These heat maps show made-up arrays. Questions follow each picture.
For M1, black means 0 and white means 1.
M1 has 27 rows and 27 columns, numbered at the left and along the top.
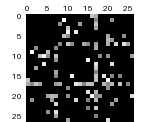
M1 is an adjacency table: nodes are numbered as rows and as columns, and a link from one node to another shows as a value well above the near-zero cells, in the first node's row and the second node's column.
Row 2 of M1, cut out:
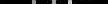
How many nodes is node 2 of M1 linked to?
3
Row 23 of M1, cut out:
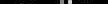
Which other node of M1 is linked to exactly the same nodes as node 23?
node 19
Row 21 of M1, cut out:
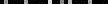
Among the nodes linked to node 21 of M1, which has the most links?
node 17
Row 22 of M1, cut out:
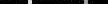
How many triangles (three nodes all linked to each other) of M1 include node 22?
0
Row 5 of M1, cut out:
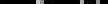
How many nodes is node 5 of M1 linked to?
4
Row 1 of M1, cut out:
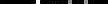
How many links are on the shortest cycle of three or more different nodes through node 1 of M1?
3
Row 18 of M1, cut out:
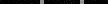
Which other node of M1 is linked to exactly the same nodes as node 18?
node 26
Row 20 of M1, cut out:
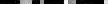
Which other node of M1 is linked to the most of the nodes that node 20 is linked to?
node 10
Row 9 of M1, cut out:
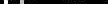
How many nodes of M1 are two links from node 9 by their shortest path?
5
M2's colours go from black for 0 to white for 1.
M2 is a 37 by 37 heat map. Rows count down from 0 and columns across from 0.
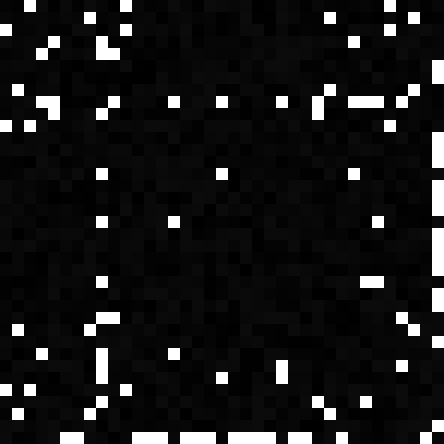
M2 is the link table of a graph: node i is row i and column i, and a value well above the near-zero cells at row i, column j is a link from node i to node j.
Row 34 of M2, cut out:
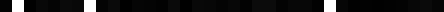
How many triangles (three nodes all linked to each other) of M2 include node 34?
3
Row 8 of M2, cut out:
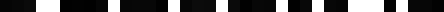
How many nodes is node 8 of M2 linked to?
11
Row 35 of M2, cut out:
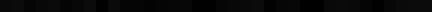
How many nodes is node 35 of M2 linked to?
1
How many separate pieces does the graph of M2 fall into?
4
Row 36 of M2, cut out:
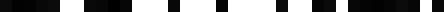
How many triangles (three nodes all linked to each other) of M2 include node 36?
0
